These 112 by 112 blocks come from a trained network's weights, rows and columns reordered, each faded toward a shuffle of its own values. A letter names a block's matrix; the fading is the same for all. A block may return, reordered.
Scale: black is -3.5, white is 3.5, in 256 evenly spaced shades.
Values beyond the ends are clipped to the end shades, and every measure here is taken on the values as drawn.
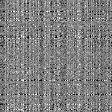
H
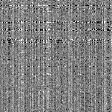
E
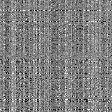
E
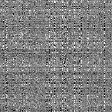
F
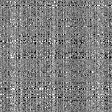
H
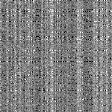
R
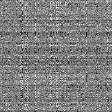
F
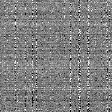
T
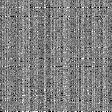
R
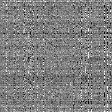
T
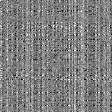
E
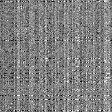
E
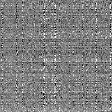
F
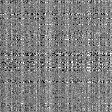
H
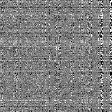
T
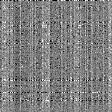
R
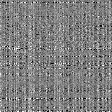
H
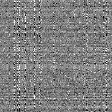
F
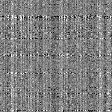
E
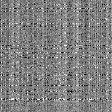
H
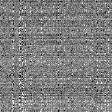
F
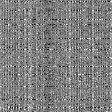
H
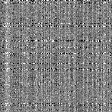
E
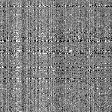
E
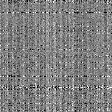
H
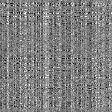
R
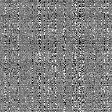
T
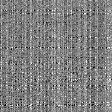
R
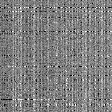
R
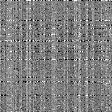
H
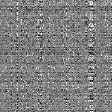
F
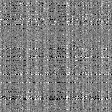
H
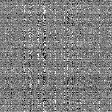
F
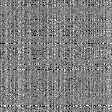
H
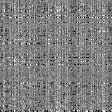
H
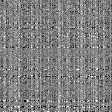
H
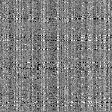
R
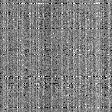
R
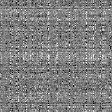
F
